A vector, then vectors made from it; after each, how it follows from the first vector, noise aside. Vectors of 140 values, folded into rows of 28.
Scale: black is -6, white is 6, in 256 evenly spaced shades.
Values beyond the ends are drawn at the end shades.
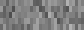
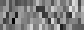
wrapped around, scaled up.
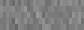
reversed, negated, shrunk.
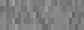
reversed, shrunk.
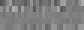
wrapped around, partly zeroed.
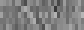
wrapped around, negated.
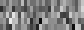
wrapped around, scaled up.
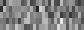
wrapped around, scaled up.
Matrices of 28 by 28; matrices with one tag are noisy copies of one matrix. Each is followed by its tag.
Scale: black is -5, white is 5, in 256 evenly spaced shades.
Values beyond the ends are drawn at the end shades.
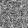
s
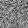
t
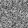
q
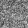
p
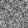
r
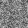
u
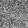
p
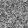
q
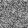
q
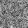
s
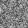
s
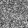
p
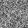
q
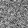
t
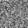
q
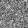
r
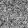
p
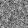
u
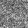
p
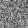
t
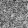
p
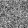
q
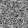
s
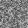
t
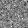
r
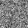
u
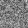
r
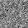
q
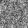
s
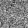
p
